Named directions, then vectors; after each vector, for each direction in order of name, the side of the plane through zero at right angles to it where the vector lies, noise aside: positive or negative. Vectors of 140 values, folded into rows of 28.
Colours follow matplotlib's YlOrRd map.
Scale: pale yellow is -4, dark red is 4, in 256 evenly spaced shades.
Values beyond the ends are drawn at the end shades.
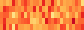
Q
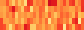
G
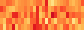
negative, negative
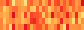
positive, negative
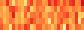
positive, negative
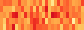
negative, negative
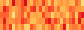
negative, positive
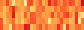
positive, negative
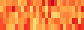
positive, positive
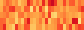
positive, positive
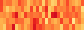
negative, negative
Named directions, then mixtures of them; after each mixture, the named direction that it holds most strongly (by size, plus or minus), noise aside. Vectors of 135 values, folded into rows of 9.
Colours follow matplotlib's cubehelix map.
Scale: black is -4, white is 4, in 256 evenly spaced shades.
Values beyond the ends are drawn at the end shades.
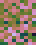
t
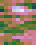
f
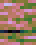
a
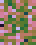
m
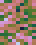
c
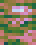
f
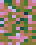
m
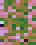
m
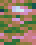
f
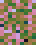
m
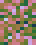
c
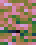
a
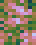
f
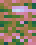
f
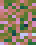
t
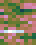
a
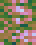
f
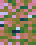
m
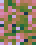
m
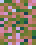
m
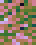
c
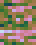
a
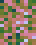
m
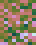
t
